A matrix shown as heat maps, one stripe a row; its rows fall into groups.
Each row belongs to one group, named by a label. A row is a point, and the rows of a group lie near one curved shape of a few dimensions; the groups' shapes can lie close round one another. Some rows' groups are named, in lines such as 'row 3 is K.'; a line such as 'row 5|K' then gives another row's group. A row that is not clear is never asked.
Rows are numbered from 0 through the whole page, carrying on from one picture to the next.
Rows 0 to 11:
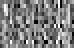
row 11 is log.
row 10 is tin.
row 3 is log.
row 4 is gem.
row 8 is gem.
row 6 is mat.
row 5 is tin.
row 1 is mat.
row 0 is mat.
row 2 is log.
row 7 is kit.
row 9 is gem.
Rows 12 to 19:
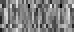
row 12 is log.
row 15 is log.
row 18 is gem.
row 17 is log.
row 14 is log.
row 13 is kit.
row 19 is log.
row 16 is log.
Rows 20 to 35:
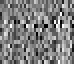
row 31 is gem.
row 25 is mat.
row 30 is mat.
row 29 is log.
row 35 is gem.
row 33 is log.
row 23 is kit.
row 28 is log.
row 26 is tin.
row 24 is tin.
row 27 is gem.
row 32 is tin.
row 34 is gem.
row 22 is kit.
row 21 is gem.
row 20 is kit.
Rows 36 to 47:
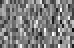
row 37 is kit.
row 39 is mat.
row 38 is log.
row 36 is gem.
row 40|gem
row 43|gem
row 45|log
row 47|gem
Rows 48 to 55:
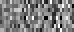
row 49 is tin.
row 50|log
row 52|tin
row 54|mat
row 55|log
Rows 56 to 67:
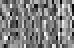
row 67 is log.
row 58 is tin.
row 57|tin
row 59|gem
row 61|gem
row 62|gem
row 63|mat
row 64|gem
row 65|mat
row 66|mat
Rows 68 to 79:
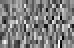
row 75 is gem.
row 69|log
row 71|mat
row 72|mat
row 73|log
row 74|tin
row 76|kit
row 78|mat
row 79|mat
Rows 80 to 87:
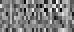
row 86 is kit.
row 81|log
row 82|tin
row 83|gem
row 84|mat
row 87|gem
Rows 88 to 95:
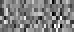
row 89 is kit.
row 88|tin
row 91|tin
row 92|log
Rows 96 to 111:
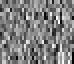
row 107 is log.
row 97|kit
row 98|gem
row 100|tin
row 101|mat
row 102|kit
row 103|mat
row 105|gem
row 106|kit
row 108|log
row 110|gem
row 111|tin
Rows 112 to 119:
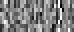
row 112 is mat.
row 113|mat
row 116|log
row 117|mat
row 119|gem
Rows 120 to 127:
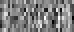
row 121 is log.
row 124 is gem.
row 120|kit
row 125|tin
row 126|gem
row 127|mat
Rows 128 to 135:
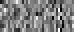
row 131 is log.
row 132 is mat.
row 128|log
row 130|mat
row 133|kit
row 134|kit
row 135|mat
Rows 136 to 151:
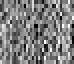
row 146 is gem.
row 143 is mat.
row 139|log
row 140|kit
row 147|tin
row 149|log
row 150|gem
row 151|log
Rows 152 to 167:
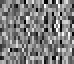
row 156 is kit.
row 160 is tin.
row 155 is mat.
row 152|tin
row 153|gem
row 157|tin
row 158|mat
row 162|kit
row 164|gem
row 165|mat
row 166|tin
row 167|kit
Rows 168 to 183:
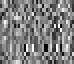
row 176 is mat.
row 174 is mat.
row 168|log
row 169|gem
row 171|log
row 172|log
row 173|log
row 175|log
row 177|tin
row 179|tin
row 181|kit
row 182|gem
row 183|log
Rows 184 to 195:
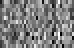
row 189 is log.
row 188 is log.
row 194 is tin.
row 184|gem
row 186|kit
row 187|gem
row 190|gem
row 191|tin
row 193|gem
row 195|kit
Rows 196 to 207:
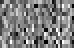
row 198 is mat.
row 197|tin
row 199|log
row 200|tin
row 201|tin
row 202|log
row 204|gem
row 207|mat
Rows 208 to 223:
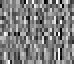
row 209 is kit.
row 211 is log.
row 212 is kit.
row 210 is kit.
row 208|tin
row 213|log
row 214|kit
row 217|kit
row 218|kit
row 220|mat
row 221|mat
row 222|mat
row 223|gem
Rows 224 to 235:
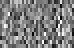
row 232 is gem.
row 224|log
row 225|kit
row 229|log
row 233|log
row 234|kit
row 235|tin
